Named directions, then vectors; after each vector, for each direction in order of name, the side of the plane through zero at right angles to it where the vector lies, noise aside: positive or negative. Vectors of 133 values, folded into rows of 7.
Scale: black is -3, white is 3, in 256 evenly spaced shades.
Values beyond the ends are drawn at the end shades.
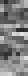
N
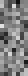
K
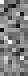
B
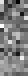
positive, positive, positive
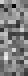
positive, negative, negative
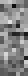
positive, negative, negative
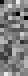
negative, negative, positive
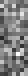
negative, positive, negative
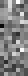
negative, negative, negative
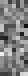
negative, positive, negative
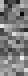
positive, positive, positive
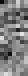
negative, negative, positive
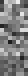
negative, negative, negative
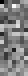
negative, positive, positive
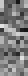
positive, positive, positive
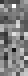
negative, positive, positive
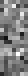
negative, positive, negative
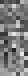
negative, positive, positive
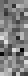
positive, negative, positive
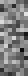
positive, negative, negative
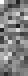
positive, positive, negative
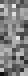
negative, positive, negative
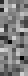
negative, positive, negative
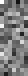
positive, positive, negative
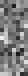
positive, negative, positive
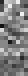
negative, negative, negative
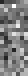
negative, positive, positive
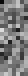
negative, negative, positive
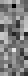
positive, negative, negative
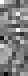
positive, positive, negative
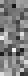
positive, negative, positive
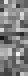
negative, positive, negative
